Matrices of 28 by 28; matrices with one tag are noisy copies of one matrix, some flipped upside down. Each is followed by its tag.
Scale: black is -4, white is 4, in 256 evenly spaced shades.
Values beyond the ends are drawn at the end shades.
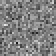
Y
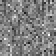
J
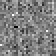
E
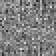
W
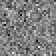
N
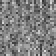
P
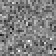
N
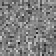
W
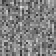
W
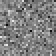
N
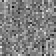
J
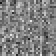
P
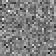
Y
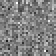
E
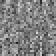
P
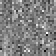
J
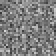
Y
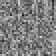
E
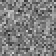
N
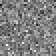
N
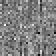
W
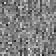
W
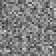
Y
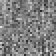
J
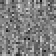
P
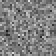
N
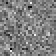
N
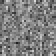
P
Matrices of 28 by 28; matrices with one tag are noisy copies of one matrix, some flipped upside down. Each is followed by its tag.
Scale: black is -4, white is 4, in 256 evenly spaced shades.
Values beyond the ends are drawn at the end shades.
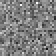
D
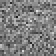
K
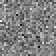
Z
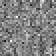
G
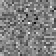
Z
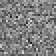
K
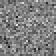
K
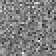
D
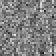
G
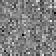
G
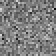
K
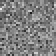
K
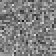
Z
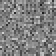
G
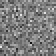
K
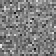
K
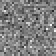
Z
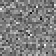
K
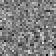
Z
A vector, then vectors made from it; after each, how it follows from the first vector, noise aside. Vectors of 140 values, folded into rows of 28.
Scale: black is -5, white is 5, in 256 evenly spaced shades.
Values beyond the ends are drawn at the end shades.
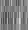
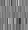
negated, partly zeroed.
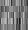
negated.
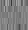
negated, partly zeroed.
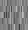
wrapped around, partly zeroed.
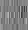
reversed, partly zeroed.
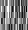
reversed, scaled up.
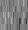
negated, partly zeroed.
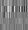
reversed, partly zeroed.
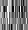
reversed, scaled up.
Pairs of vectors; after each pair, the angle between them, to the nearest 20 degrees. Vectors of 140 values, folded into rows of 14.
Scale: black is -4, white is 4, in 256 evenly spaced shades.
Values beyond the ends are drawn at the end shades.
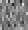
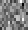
120 degrees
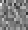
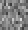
60 degrees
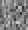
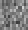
160 degrees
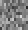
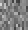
60 degrees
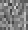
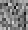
160 degrees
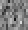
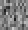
40 degrees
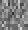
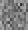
80 degrees
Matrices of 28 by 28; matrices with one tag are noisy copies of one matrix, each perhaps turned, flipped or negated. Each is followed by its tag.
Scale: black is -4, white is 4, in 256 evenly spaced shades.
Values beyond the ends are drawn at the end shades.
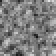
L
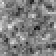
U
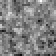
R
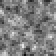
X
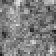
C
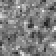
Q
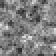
X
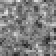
R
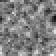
L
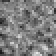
L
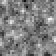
X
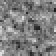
U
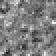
Q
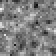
X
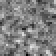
Q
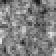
C
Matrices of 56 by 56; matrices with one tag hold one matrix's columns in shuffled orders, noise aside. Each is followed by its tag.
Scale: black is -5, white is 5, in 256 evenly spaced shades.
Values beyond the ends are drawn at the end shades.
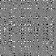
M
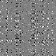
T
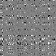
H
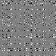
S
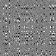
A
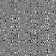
T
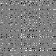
S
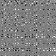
S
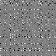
S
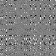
H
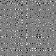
S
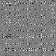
S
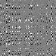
A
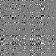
H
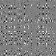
A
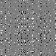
T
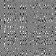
A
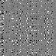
T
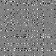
S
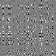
A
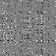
T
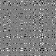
S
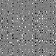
T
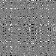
M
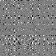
H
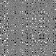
T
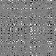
M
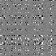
H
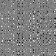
T
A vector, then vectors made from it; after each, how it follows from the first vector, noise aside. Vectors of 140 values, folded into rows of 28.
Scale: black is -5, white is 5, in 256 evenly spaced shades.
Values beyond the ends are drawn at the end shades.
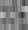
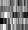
reversed, negated, scaled up.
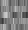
reversed, negated.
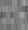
negated, shrunk.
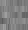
reversed, negated, shrunk.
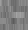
wrapped around, shrunk.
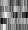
reversed, negated, scaled up.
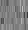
wrapped around, negated, partly zeroed.
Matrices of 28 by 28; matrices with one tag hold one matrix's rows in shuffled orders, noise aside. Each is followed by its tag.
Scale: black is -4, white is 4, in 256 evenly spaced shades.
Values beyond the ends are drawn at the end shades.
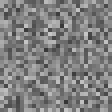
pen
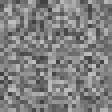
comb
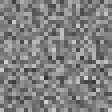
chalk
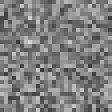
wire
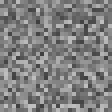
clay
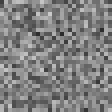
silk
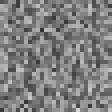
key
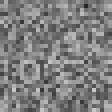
wire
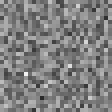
pen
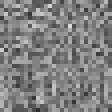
silk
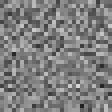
chalk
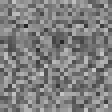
clay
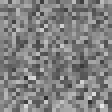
clay
